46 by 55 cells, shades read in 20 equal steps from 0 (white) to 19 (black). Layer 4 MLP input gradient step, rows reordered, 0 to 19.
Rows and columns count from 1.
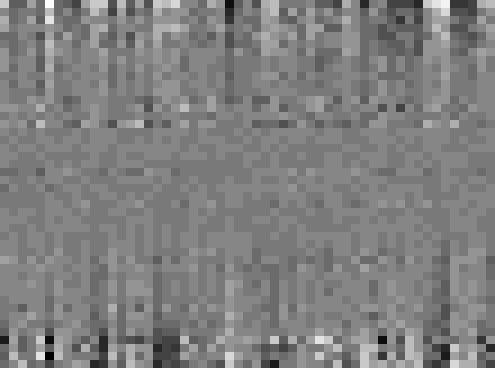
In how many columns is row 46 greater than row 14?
28
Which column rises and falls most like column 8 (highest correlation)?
29
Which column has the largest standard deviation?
6
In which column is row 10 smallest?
50
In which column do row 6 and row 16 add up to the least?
16
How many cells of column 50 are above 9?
23
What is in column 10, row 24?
10
